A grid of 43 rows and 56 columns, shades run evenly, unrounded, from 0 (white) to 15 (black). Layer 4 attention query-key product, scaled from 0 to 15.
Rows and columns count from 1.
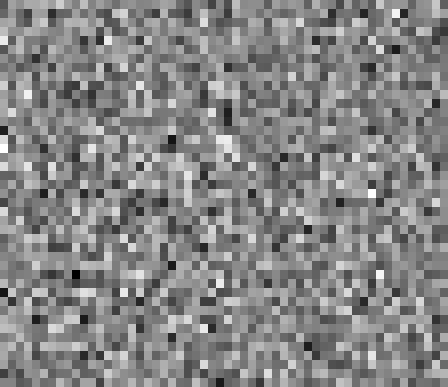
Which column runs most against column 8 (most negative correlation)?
56
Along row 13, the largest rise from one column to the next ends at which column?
28
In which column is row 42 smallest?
34
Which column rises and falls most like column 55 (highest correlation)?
40
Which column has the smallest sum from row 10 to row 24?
1
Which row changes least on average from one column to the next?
7
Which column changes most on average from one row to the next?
18
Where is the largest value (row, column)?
31, 10
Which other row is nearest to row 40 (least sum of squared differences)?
5
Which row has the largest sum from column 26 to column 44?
12
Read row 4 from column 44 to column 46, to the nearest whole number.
6 6 7
